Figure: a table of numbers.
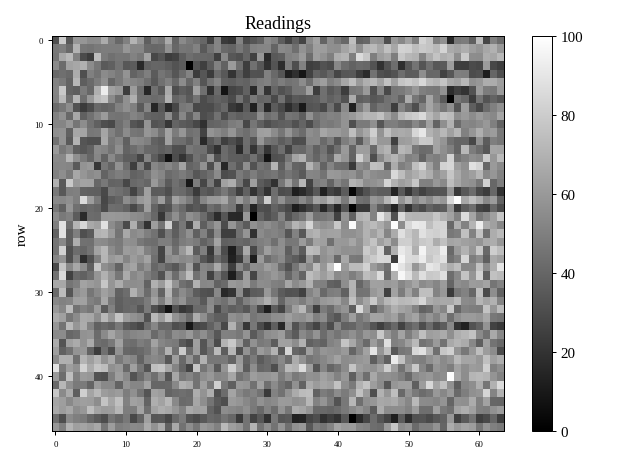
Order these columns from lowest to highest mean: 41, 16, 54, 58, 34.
34, 16, 41, 58, 54
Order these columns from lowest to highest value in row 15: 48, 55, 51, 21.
21, 48, 51, 55
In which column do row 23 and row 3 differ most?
49
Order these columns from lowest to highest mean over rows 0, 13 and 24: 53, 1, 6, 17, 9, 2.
17, 2, 9, 6, 1, 53
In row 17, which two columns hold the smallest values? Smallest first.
19, 31
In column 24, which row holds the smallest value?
6
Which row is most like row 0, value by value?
30
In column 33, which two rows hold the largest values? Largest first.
37, 39
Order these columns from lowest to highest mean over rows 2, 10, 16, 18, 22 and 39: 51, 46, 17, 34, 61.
17, 34, 46, 61, 51
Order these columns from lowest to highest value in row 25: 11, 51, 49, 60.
11, 51, 60, 49
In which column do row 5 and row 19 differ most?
4
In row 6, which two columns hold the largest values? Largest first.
7, 1
